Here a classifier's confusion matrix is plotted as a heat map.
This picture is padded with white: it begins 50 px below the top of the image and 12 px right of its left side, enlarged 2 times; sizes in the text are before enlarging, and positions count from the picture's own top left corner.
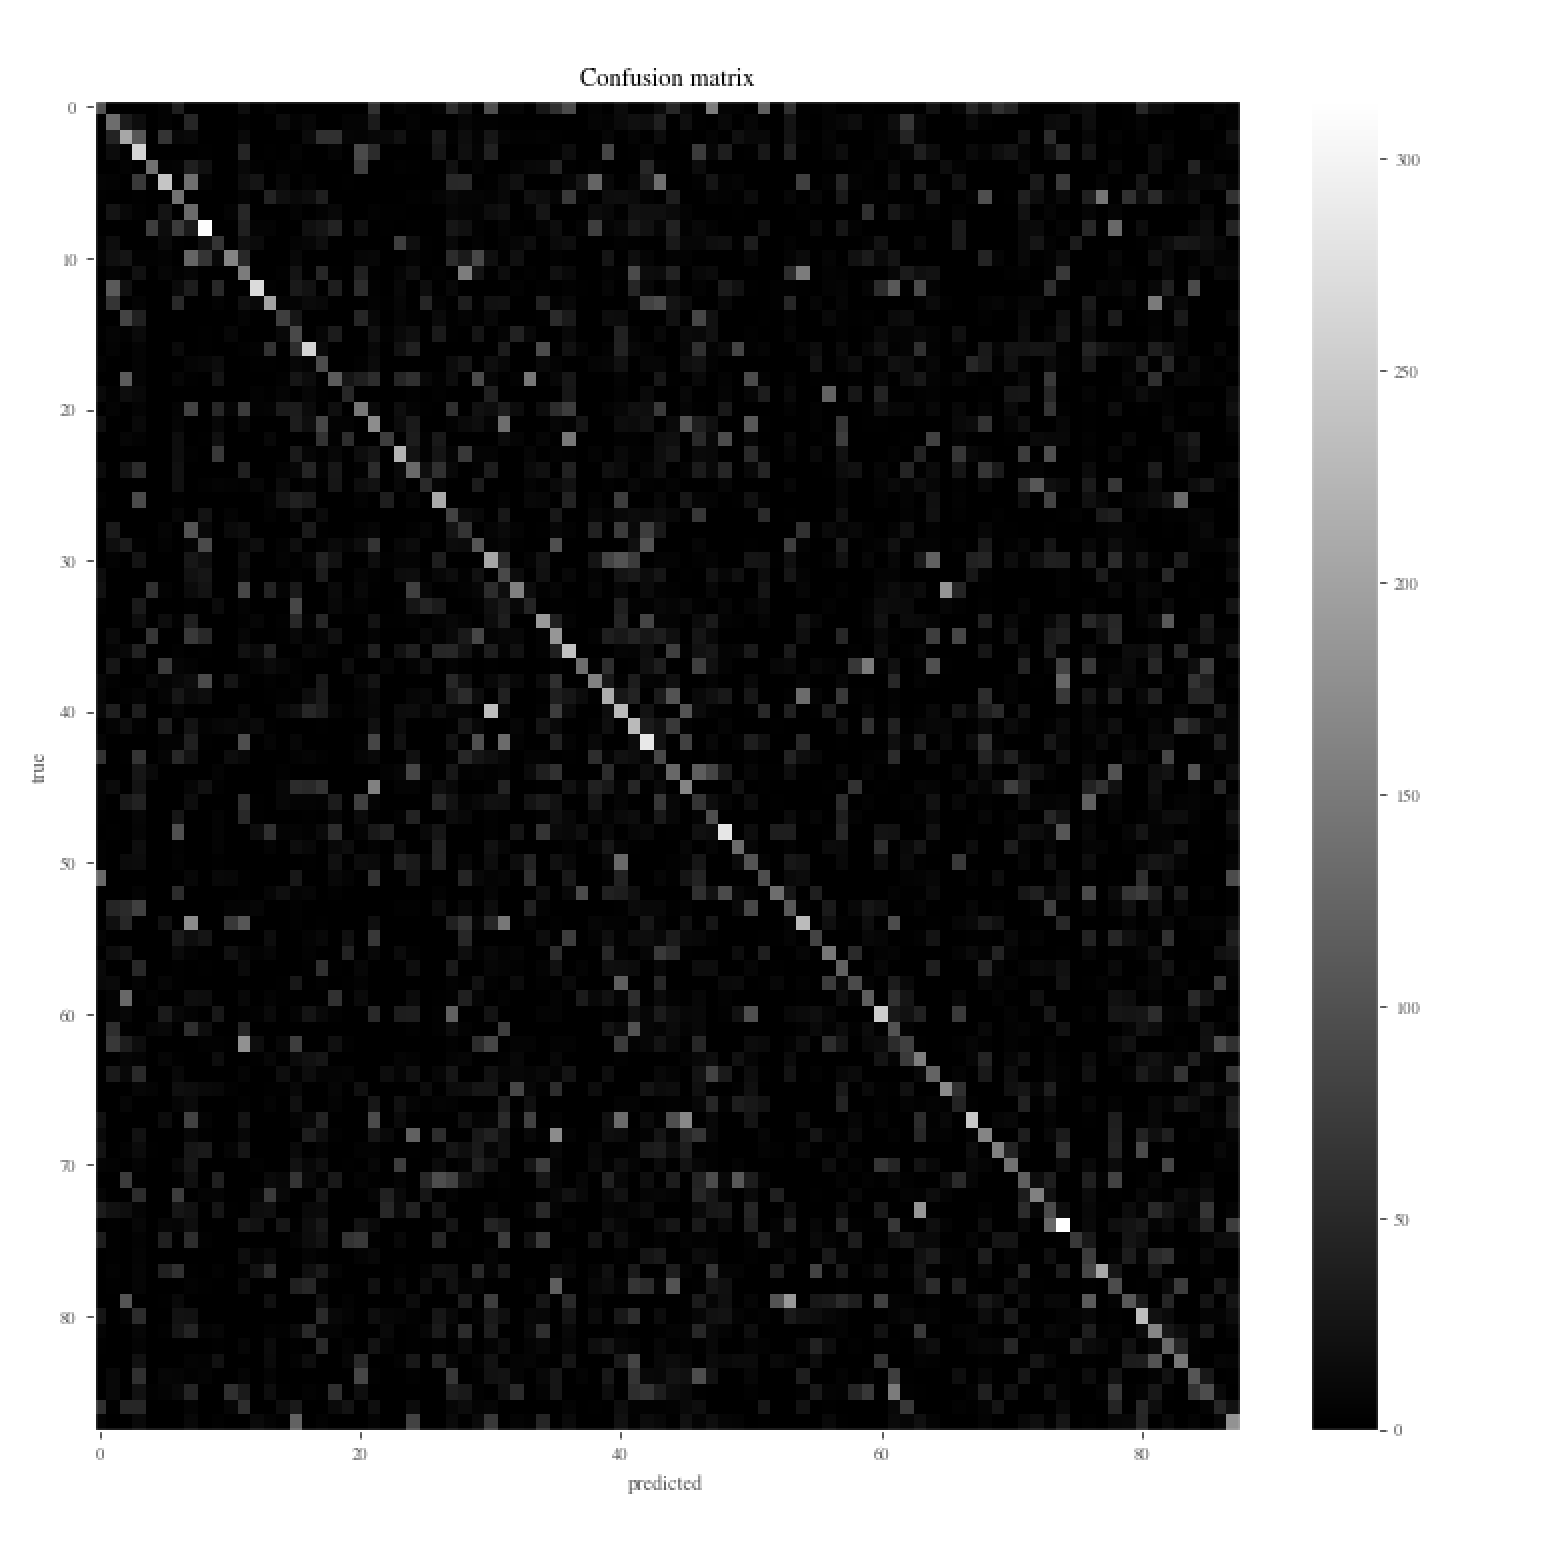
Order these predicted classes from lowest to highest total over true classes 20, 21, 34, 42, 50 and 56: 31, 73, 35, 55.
55, 73, 35, 31
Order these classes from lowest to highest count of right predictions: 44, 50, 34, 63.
50, 44, 63, 34
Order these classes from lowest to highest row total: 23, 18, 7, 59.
7, 59, 23, 18
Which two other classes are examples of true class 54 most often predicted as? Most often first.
7, 31
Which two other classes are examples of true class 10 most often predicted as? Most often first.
7, 29
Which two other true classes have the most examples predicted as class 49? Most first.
71, 16
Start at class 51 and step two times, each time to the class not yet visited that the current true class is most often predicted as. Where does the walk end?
47
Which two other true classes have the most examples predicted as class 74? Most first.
38, 48
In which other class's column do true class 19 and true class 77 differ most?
56
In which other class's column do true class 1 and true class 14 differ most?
46
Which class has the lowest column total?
75
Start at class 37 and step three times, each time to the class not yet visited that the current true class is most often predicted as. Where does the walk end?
3
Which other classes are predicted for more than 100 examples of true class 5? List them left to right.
7, 38, 43
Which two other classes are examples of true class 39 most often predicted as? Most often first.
54, 44
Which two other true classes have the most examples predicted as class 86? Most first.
62, 58
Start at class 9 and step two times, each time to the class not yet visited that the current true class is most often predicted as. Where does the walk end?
73
